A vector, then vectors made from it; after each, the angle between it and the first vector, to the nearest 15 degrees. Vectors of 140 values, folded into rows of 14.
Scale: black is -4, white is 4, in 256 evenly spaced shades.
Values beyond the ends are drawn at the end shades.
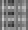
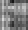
45 degrees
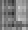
45 degrees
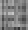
150 degrees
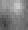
90 degrees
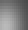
90 degrees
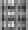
165 degrees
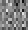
90 degrees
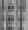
120 degrees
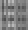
150 degrees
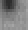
90 degrees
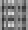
165 degrees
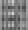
150 degrees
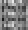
150 degrees
